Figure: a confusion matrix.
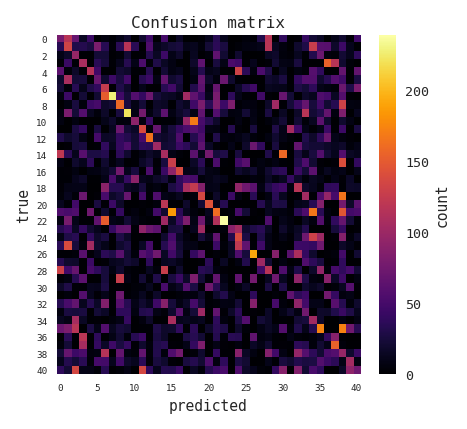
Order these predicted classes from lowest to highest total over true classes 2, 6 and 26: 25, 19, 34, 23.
23, 25, 34, 19
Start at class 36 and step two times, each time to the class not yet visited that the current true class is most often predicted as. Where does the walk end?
37
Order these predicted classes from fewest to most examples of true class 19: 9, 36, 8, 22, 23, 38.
22, 8, 23, 9, 36, 38
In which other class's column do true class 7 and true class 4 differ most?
6
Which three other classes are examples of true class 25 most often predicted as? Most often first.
1, 24, 4
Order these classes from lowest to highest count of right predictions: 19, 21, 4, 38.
38, 4, 19, 21
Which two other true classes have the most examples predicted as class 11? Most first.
40, 23
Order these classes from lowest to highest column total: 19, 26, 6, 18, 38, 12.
26, 12, 18, 6, 19, 38
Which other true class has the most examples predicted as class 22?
5
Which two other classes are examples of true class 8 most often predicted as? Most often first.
38, 29
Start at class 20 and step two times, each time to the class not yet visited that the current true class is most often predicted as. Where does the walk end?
30
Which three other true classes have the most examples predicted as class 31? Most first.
11, 26, 17
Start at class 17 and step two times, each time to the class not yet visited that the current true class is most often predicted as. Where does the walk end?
18
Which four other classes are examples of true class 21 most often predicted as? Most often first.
15, 34, 38, 4
